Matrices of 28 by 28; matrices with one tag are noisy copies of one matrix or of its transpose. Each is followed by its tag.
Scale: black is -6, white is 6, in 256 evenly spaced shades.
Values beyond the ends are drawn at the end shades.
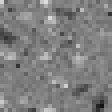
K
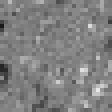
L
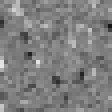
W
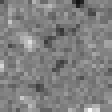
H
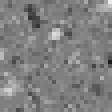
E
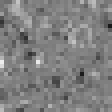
W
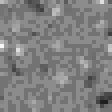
K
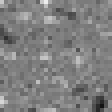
K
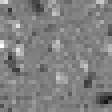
K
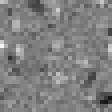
K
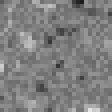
H
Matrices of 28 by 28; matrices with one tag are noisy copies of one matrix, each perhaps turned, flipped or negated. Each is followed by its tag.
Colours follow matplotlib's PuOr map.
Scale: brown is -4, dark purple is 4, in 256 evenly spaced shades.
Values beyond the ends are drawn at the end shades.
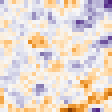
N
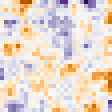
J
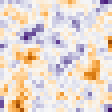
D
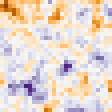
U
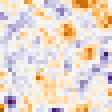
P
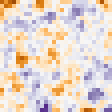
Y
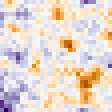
U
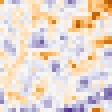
N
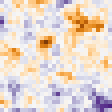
U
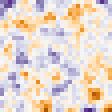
Y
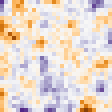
J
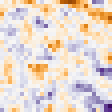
N
